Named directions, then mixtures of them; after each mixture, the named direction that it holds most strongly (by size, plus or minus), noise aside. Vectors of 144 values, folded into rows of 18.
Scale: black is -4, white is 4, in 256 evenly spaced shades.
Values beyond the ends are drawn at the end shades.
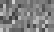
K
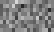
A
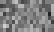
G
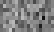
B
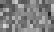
G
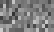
K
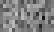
B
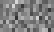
A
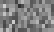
G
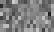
G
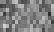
G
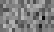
B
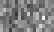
B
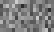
A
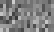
K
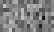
B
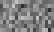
A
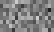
A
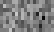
B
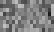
G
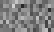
A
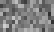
G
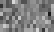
G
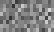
A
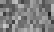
G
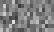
K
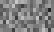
A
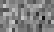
B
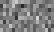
A
